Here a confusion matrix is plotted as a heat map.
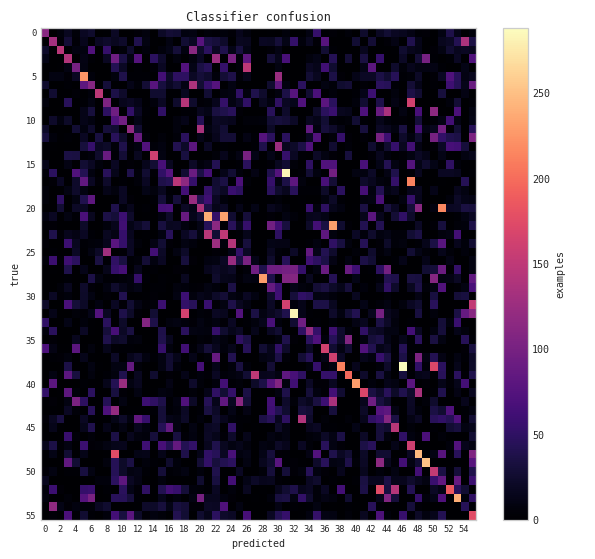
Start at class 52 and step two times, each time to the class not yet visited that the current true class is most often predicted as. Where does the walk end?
9
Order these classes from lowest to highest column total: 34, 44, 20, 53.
20, 34, 44, 53
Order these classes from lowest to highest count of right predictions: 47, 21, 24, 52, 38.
24, 47, 52, 38, 21
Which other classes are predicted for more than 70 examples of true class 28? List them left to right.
31, 32, 50, 55
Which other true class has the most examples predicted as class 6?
53
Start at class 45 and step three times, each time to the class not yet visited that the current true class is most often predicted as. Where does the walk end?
55
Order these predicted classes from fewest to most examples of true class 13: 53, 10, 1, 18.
1, 18, 10, 53
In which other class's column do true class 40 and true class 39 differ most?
27
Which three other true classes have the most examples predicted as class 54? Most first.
1, 32, 40
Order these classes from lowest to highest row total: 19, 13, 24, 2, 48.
19, 2, 24, 13, 48
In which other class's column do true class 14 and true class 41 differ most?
48
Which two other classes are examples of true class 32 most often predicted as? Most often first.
18, 55
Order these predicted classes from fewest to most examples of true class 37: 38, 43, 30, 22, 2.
2, 38, 30, 43, 22
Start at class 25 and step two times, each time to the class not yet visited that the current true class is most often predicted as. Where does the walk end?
47
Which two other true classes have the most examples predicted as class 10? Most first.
40, 51
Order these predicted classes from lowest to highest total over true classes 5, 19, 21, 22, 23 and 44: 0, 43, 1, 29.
0, 1, 29, 43
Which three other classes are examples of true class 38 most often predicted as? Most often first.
46, 50, 11
